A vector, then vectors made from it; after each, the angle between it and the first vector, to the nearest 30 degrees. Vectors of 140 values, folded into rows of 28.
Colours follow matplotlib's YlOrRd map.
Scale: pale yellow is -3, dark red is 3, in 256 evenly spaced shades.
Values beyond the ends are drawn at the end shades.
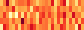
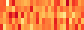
150 degrees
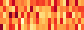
150 degrees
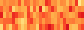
90 degrees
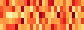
60 degrees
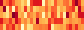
120 degrees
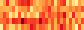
30 degrees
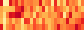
120 degrees
